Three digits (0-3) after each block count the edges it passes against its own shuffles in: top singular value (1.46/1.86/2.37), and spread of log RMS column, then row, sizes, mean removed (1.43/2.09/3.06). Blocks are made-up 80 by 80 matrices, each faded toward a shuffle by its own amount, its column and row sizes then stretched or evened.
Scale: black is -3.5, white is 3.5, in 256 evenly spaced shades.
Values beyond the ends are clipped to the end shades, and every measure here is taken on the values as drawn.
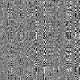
3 3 0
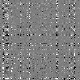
3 3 2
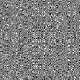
3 2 0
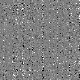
0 2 1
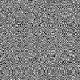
3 1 1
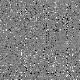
0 2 1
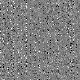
1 2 0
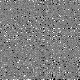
2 1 2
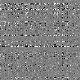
2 2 3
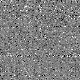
1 0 2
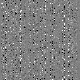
0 3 0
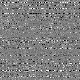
2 0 3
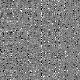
2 2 0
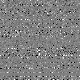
1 0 3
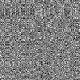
3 0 0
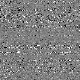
0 1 3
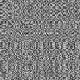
3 0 2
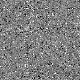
1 1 1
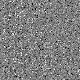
0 1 0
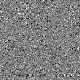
1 0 1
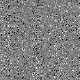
1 2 1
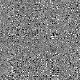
1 2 2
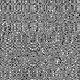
3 0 0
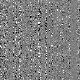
0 3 0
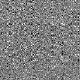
2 2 2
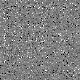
0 1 1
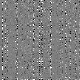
2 3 1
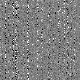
0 3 0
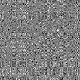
3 1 1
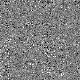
0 1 1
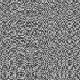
3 1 1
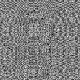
3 0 0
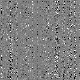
0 3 1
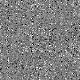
1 2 1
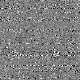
0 0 3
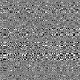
3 1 3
